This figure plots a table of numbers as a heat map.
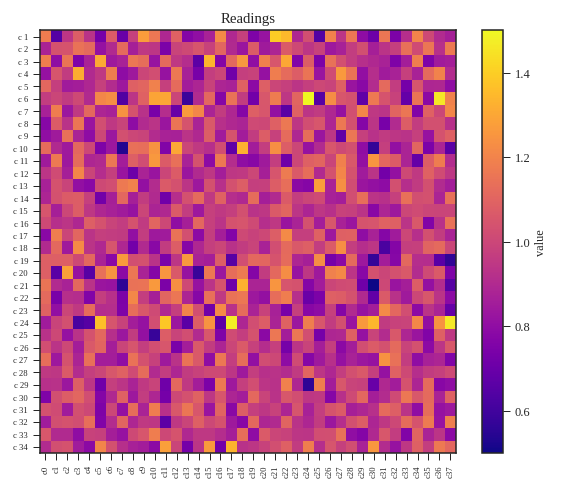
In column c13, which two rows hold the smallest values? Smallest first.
c 6, c 24
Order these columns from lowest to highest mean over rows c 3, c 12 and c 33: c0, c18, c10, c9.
c10, c9, c0, c18
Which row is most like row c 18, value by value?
c 12
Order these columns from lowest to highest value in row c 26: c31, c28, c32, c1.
c28, c1, c31, c32
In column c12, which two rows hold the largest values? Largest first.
c 10, c 21
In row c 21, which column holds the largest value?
c18
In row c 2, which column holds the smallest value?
c11
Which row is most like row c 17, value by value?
c 8
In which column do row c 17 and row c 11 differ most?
c22
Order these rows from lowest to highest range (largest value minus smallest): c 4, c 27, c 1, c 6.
c 27, c 4, c 1, c 6
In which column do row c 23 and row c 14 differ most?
c37
